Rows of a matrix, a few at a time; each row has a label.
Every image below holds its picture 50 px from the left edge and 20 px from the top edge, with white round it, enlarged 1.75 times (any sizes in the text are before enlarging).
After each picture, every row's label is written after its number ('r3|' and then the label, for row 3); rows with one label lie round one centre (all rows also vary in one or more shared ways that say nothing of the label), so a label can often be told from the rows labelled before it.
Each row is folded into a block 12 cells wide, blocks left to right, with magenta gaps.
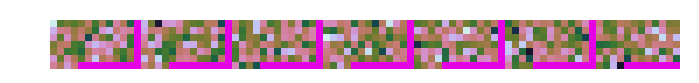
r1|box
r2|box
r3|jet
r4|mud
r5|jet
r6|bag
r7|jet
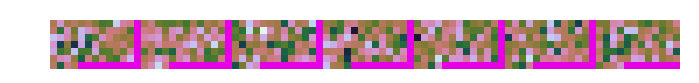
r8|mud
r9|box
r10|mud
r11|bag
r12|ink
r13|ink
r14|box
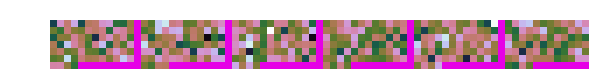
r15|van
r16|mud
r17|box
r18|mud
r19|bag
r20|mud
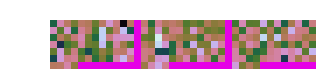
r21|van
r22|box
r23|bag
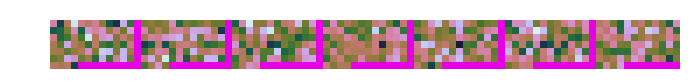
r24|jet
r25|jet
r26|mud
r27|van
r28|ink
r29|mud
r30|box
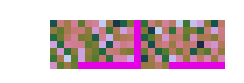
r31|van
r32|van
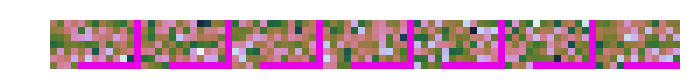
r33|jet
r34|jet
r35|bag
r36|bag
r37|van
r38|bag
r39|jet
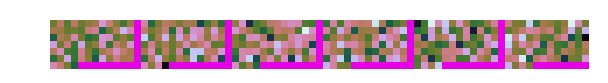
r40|van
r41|jet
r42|van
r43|van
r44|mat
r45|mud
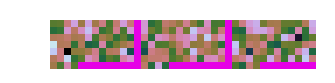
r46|mud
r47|jet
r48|mud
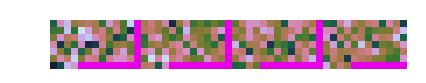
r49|mud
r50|ink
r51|mud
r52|mat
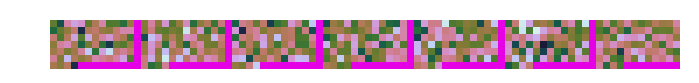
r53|jet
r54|ink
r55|bag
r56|van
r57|bag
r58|mud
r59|bag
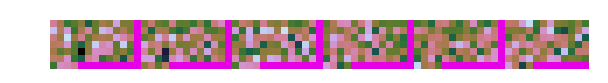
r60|box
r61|bag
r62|box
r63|ink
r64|van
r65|ink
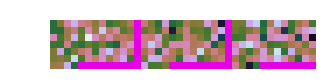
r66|jet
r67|ink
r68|ink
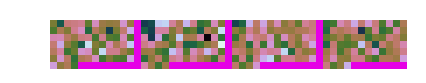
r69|mat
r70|mat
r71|mat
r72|mat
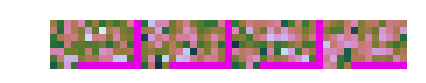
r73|jet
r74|ink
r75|jet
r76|bag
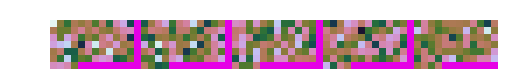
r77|box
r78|van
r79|ink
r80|mat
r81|van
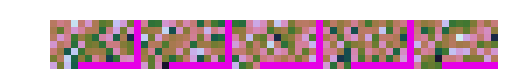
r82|mud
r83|jet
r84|mat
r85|bag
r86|bag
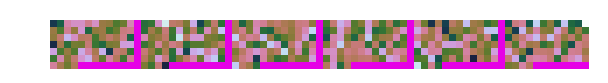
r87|mat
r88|jet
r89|mat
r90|ink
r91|van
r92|bag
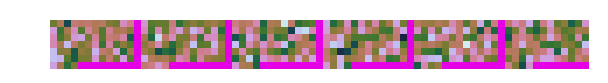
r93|bag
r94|box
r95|van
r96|box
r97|box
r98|ink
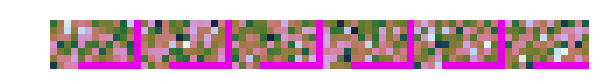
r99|mud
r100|van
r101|van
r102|bag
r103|box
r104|jet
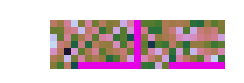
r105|mud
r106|jet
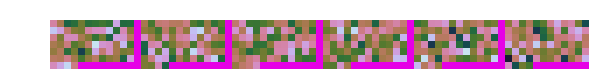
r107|box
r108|jet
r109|box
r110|mud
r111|mat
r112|van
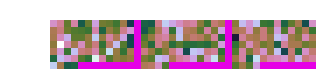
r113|ink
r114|jet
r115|ink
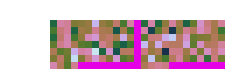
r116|ink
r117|bag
